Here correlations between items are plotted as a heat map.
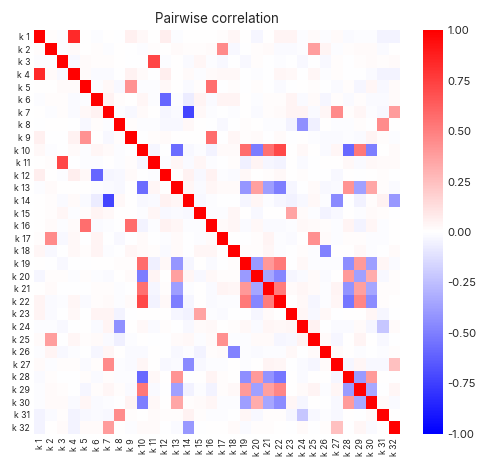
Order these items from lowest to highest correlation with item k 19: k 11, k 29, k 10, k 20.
k 20, k 11, k 29, k 10
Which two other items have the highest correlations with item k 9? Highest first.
k 16, k 5
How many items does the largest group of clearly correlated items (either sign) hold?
9
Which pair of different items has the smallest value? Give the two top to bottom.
k 7, k 14
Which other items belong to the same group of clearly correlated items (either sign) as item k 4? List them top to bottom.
k 1
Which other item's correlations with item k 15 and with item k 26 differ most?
k 18
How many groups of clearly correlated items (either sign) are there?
10
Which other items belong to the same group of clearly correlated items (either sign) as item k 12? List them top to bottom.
k 6
